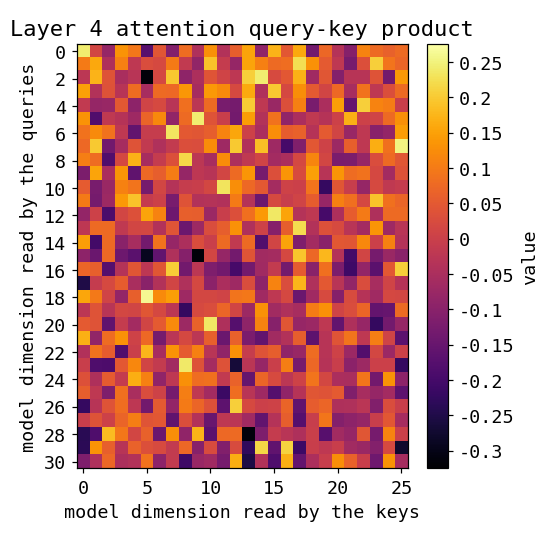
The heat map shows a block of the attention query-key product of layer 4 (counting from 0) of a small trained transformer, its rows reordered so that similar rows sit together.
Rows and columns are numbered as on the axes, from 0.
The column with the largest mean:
16
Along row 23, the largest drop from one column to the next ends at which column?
12
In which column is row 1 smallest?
21
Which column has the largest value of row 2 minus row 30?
13
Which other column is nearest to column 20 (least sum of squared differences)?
22
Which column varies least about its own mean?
6
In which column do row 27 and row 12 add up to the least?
7
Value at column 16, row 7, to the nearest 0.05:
-0.2
